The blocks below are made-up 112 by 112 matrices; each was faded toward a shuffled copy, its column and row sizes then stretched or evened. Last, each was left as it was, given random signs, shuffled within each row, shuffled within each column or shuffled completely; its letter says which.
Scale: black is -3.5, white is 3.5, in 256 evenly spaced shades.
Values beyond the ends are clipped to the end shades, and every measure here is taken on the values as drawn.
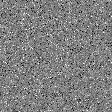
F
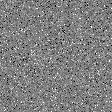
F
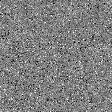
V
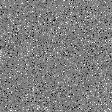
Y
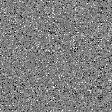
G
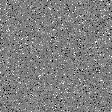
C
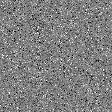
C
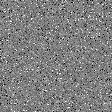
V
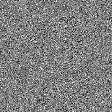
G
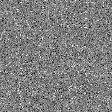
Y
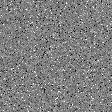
F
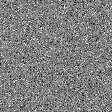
F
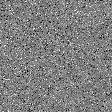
F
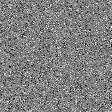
C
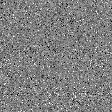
V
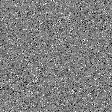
V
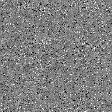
G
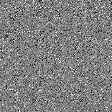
G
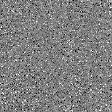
G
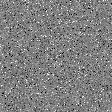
F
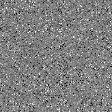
G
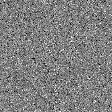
C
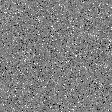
F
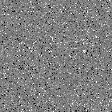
Y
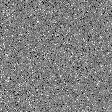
F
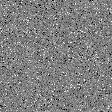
V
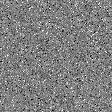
F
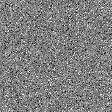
C
